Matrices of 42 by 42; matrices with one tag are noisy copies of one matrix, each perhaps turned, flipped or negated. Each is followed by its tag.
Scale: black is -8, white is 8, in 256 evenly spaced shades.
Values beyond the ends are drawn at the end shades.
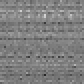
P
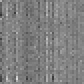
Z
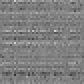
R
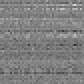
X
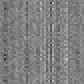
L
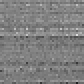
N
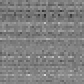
P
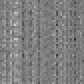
P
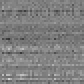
X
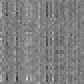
Z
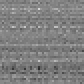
P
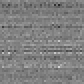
L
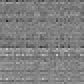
N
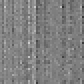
N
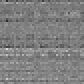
N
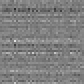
R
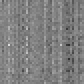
P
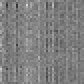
Z
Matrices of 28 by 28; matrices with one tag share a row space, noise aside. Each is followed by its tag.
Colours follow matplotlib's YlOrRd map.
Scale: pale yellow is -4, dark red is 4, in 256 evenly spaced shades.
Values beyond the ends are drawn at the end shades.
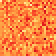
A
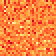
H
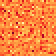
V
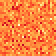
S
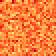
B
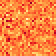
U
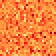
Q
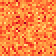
Q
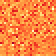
B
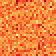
Q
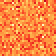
S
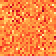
S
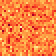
U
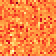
B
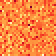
U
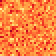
B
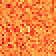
U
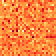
V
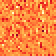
S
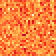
H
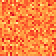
V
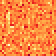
U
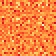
S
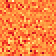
U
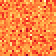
A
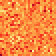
B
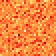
Q
